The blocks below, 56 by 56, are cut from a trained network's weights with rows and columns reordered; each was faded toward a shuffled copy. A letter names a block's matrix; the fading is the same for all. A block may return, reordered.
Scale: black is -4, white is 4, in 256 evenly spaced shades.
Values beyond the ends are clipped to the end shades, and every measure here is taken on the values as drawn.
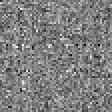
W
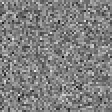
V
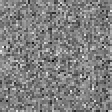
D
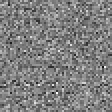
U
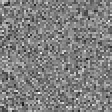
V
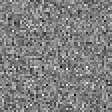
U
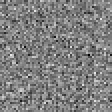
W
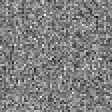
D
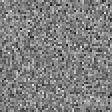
U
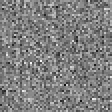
W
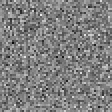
U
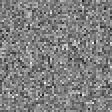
D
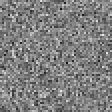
U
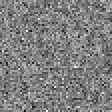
U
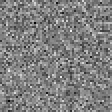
V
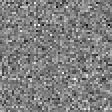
V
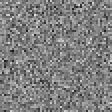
U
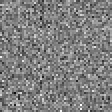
V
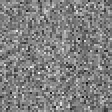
D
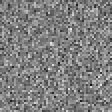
V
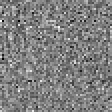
W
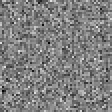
D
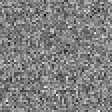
U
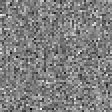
D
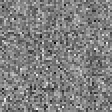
W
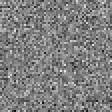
U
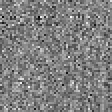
W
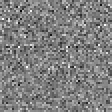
V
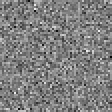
U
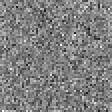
D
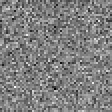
U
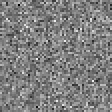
D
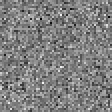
D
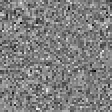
V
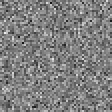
V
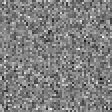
D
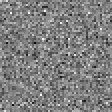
V
